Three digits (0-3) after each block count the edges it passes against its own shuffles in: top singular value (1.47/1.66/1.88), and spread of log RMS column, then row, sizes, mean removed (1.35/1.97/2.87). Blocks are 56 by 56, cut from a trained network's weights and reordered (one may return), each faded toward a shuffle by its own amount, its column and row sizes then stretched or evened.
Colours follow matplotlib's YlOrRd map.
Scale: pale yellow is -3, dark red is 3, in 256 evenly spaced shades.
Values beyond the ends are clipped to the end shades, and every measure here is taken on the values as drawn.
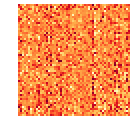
0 2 1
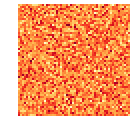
0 0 0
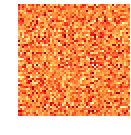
1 1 2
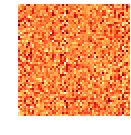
0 2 0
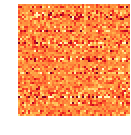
0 0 3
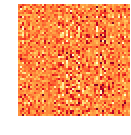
1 3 1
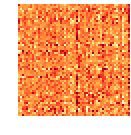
2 2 2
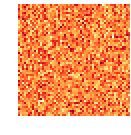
2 0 0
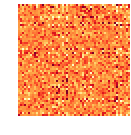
1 2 2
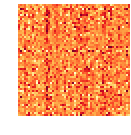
1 2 2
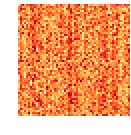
1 0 0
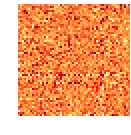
1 1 2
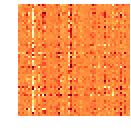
3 3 2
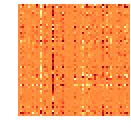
3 3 2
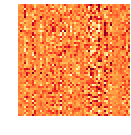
2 3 0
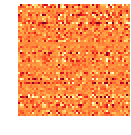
1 2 3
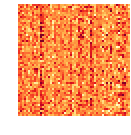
2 2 1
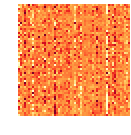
2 3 0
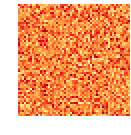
1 0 0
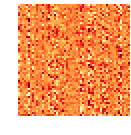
0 3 0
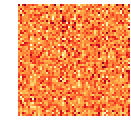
2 2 1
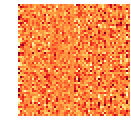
1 3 0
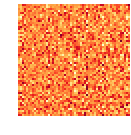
2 2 0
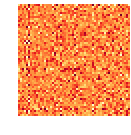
2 2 1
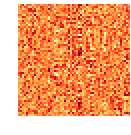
1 2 0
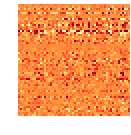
1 1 3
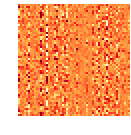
2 3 0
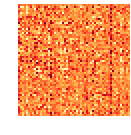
1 2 2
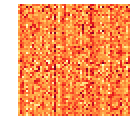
3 2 1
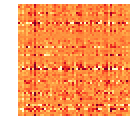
3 1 3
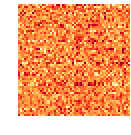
1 0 2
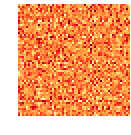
1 1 1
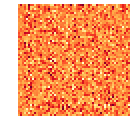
0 2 1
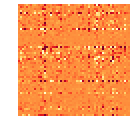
1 2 3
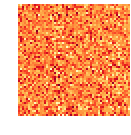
0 2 1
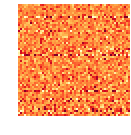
1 0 2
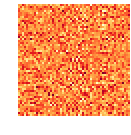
2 2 1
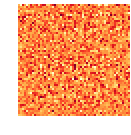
0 1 2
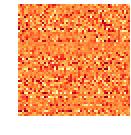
1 1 3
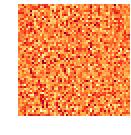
0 1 1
